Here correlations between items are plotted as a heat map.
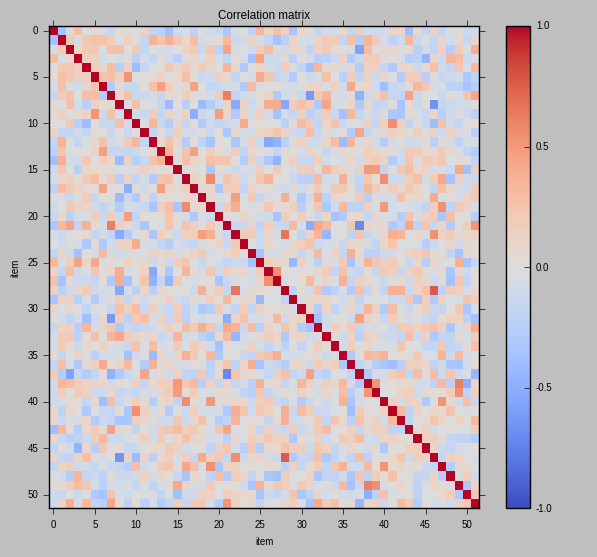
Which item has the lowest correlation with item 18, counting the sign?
8
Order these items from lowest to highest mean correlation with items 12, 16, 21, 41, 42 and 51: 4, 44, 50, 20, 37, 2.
37, 20, 44, 50, 4, 2
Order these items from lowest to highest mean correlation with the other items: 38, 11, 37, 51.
37, 11, 51, 38
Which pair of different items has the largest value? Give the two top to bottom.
28, 46
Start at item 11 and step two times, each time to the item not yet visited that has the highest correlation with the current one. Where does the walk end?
31
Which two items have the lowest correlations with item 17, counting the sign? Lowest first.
9, 20
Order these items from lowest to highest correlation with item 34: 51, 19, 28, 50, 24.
28, 19, 50, 24, 51
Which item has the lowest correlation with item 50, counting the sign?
38
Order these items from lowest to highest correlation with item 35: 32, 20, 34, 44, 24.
20, 24, 34, 32, 44
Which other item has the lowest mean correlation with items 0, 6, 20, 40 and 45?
51
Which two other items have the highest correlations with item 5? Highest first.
9, 25
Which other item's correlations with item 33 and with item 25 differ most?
3
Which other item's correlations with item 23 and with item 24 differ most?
6
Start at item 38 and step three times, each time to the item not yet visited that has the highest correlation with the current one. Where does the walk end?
15
